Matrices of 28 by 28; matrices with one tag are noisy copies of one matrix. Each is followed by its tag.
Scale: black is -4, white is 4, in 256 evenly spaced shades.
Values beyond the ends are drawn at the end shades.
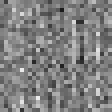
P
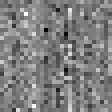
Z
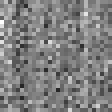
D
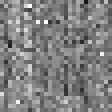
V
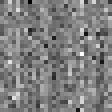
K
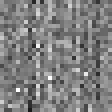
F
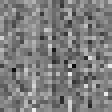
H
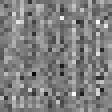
P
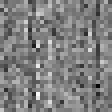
F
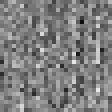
P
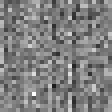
H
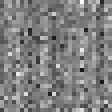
K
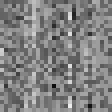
H
